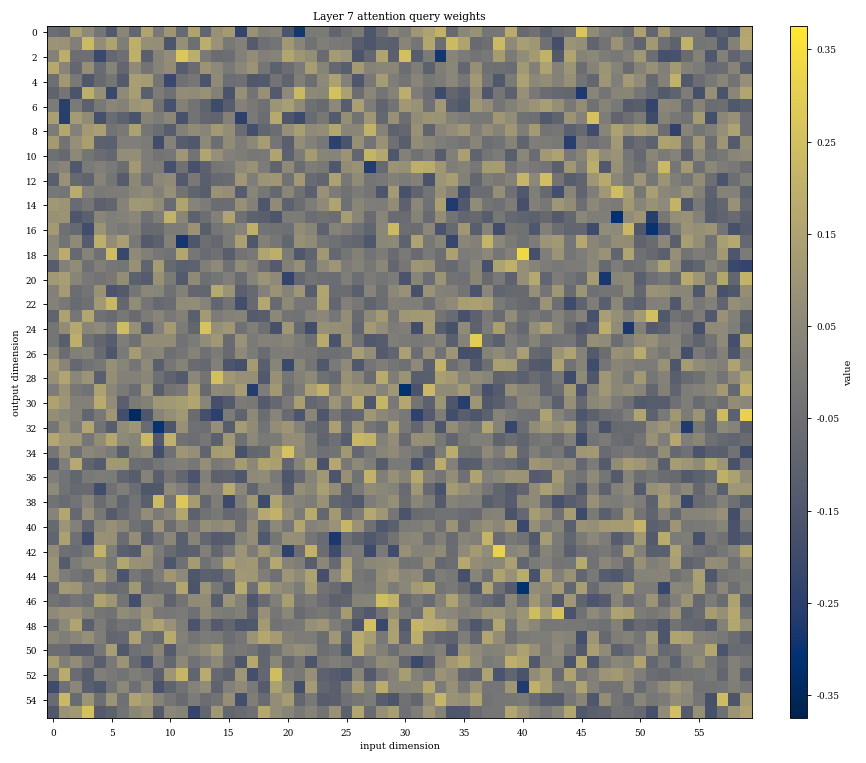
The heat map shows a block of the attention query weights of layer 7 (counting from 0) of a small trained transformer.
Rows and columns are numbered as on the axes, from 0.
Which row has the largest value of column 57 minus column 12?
36
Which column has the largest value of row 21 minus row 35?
23
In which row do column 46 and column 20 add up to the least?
27
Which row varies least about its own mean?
3
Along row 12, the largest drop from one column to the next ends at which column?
43
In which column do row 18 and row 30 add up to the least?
6
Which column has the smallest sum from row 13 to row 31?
34
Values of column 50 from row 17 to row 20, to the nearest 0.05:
-0.1 -0.05 -0.05 -0.1
